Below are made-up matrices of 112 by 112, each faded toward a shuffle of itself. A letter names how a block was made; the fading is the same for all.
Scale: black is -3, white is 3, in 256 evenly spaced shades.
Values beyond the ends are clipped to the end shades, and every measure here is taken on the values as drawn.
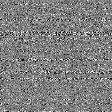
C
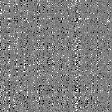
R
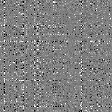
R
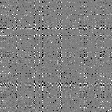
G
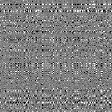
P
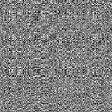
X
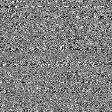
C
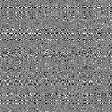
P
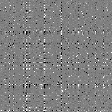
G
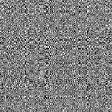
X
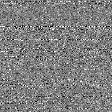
C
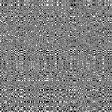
P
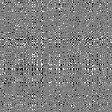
G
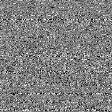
C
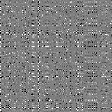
G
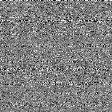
C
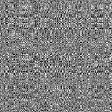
X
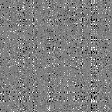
R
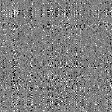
R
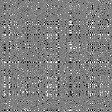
G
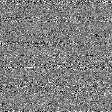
C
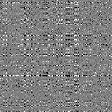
P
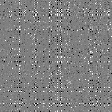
G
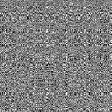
X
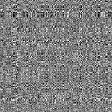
X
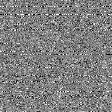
C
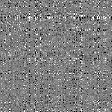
R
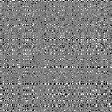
P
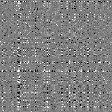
G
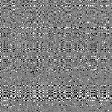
P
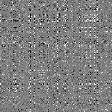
R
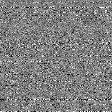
C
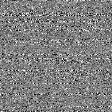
C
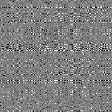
P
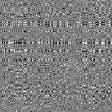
P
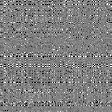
P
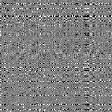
P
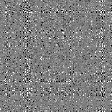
R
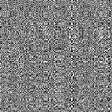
X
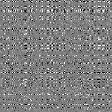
P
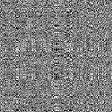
X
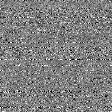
C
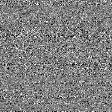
C
